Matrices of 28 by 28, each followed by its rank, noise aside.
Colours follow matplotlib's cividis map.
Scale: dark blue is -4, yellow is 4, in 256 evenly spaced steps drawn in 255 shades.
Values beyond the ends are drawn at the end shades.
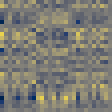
two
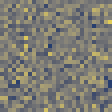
eight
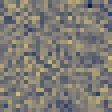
eight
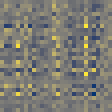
three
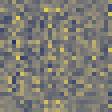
six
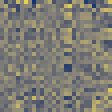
four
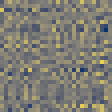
four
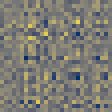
three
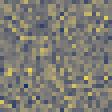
eight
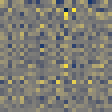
three
